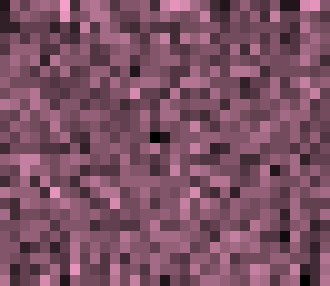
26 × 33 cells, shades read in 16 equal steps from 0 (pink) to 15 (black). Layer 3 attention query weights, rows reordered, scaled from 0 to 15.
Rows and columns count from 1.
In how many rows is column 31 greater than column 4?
12
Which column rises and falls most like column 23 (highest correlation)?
30
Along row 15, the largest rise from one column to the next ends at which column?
31
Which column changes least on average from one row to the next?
15
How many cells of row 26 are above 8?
10
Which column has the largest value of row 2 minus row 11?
23
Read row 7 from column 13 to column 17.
7 13 7 7 8
